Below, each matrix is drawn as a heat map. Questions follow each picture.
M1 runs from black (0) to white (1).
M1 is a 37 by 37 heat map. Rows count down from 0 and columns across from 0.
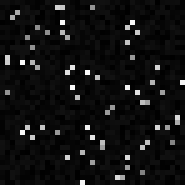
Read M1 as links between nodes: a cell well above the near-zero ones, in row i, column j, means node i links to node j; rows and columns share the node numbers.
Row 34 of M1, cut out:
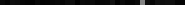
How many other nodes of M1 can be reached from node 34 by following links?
3
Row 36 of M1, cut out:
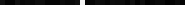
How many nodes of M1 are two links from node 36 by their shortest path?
1
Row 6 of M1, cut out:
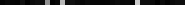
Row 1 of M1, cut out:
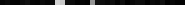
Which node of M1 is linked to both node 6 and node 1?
node 12
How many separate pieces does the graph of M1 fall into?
10
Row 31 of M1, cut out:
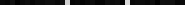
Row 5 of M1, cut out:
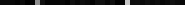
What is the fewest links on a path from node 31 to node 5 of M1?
2
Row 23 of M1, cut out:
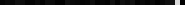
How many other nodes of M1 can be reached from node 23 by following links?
2
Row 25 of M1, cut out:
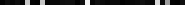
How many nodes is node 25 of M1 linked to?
5
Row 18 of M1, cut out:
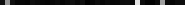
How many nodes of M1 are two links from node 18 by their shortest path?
3
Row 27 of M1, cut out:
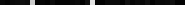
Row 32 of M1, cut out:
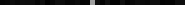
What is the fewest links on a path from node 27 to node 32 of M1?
2
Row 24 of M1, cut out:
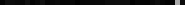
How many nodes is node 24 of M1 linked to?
1
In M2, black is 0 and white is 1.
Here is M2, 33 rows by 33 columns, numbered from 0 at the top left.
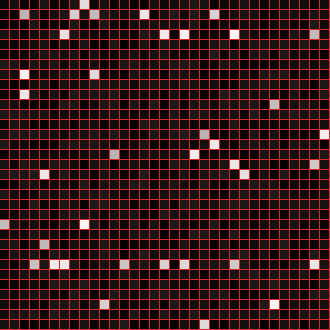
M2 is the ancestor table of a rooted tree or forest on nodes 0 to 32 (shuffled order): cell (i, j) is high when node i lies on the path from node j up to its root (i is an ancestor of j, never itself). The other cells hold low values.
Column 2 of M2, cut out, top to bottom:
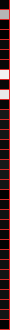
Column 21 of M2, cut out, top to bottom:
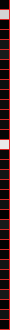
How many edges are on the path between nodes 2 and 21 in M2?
5
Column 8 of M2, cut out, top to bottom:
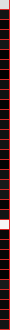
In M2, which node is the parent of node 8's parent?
22
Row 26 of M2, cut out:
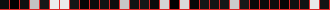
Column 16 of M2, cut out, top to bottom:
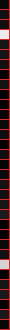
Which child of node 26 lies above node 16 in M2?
3
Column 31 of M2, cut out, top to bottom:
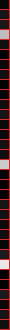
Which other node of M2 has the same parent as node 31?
23
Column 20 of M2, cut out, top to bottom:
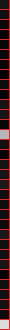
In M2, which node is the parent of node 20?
32
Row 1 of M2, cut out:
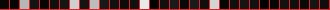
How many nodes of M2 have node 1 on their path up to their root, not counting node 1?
5
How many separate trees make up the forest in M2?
10
